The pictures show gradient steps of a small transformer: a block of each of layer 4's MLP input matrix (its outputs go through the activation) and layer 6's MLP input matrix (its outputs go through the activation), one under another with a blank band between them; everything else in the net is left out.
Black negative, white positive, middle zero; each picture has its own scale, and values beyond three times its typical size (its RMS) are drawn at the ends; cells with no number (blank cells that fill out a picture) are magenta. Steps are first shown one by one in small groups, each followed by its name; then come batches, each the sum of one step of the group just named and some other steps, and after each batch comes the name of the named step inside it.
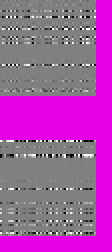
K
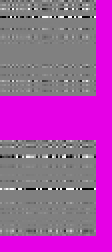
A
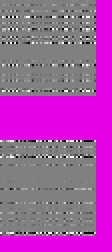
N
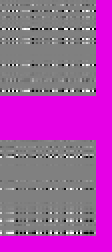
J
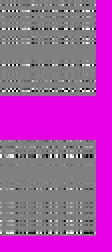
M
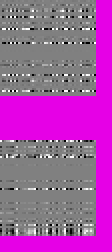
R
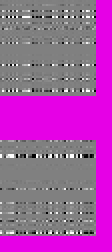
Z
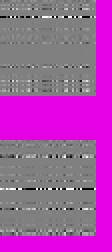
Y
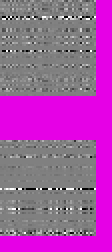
A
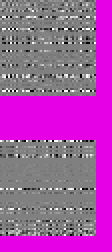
R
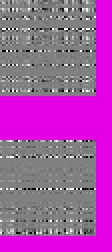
J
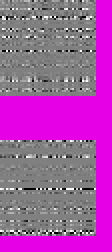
Y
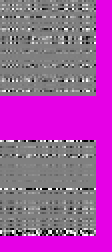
N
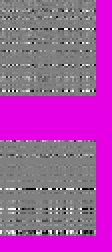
J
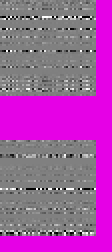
Y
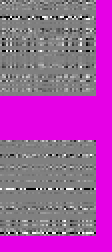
Y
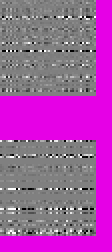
K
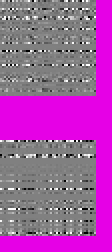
K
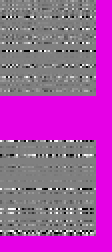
K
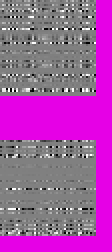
R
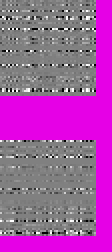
J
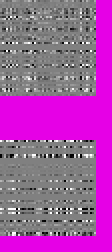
K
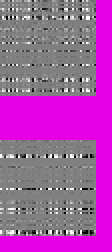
Z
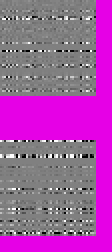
Z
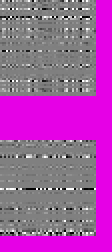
Y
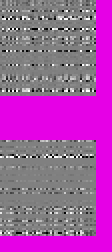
J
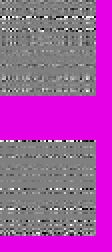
N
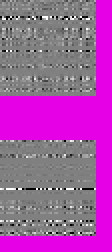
Y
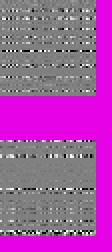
M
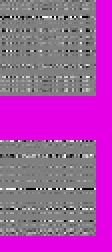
Y
